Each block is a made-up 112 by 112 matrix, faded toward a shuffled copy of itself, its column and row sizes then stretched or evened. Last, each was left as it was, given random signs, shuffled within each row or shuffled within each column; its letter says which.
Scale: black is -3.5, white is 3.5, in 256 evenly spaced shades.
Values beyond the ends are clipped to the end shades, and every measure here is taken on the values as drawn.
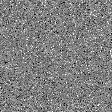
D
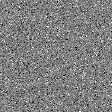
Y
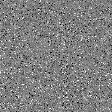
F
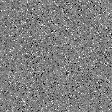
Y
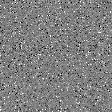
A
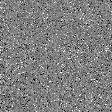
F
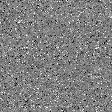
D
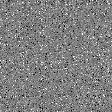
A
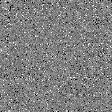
A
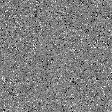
F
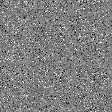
F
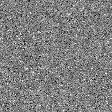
D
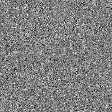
F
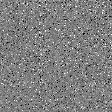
F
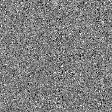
F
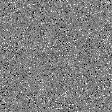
F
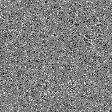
F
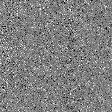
Y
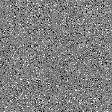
A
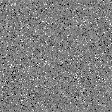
F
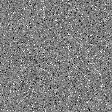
Y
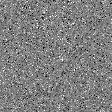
Y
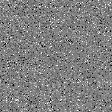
A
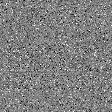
D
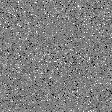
D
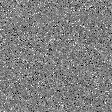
D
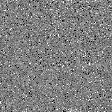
A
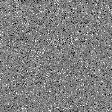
F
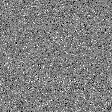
D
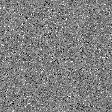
D
